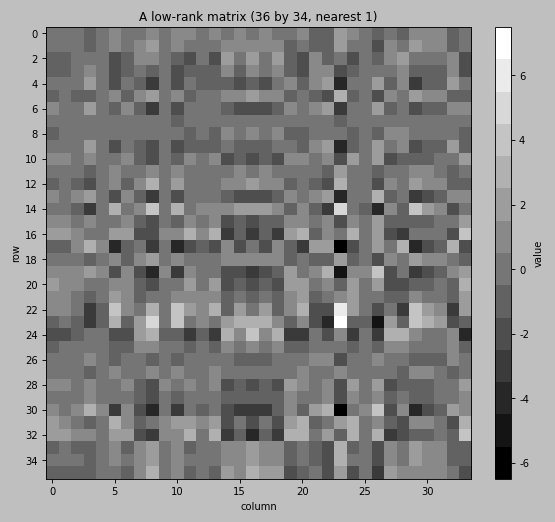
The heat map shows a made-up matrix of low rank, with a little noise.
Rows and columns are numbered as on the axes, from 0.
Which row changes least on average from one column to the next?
7
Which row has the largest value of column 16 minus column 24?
24
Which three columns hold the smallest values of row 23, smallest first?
26, 22, 3
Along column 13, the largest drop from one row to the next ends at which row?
17
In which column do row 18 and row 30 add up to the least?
23
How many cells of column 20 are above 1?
6
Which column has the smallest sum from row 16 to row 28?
28
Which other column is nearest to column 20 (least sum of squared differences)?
13
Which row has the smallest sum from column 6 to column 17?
30
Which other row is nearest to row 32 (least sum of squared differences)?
16
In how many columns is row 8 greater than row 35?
9
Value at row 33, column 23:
3
